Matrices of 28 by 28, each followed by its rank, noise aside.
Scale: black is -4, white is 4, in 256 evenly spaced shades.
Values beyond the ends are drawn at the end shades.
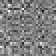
four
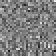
six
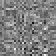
three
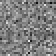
five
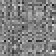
four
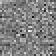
seven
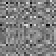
three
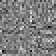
seven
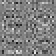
three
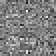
five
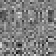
three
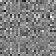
four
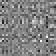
three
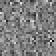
six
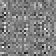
four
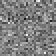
six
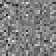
six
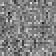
seven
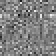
five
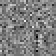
six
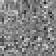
six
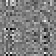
three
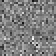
seven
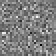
six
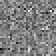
seven
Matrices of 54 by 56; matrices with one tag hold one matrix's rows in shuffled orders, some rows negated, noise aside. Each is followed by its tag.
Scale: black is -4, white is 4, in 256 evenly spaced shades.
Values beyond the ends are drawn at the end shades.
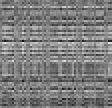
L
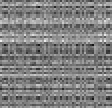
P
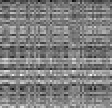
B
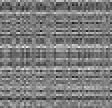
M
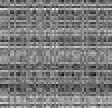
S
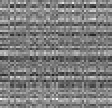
S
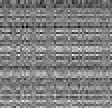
M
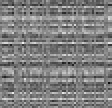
L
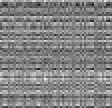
P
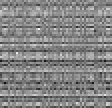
P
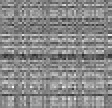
L
